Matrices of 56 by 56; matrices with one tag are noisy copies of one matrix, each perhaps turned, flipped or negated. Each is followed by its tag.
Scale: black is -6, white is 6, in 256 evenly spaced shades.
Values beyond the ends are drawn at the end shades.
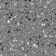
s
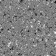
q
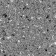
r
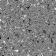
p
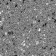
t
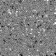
q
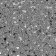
p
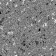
t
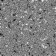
q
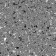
p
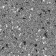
s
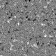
s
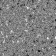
p
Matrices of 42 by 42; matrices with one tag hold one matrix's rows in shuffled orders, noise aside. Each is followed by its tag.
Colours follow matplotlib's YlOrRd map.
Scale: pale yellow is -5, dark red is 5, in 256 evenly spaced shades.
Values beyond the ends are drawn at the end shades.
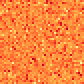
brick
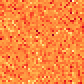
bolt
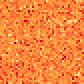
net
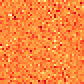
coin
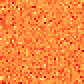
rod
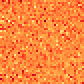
rod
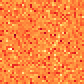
coin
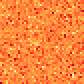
bolt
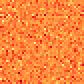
rod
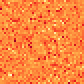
coin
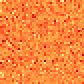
rod
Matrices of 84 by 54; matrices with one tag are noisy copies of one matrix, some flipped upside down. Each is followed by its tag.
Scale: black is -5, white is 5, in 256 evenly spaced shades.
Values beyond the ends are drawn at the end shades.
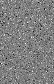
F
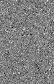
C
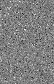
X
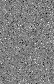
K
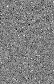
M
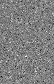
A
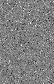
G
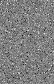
C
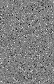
M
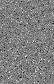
A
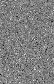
X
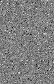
C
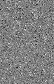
X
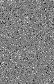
F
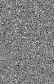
A
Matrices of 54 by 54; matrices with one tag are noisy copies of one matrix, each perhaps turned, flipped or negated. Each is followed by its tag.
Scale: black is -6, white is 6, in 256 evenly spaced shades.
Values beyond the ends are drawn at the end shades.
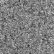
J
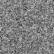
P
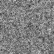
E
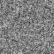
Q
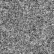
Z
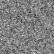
Q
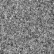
J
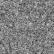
E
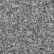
J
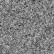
Q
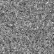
E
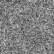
Z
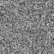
E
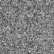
P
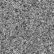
E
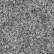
Z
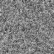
E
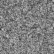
P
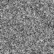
Q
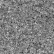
J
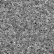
J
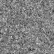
E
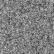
J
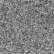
J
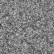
P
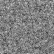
J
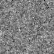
Q
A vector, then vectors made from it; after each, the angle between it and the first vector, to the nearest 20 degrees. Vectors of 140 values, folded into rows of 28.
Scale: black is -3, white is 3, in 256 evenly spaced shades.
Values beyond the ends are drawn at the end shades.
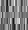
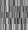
120 degrees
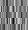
40 degrees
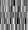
140 degrees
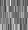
120 degrees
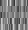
140 degrees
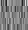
80 degrees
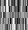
160 degrees
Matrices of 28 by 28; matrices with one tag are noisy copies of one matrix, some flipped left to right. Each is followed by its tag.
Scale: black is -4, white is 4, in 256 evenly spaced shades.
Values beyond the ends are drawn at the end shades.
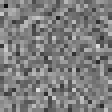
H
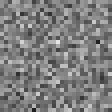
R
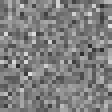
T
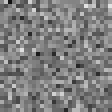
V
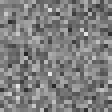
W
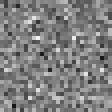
H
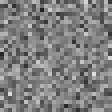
W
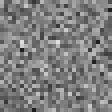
R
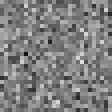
W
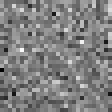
V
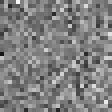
W
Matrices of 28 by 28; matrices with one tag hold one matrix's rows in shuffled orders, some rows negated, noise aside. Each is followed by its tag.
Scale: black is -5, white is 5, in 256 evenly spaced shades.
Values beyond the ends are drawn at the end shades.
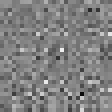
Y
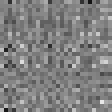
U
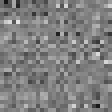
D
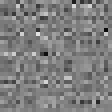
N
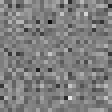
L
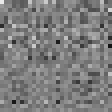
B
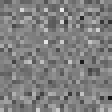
Y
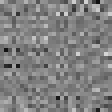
D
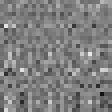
U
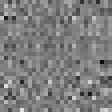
U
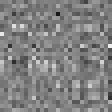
B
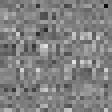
N
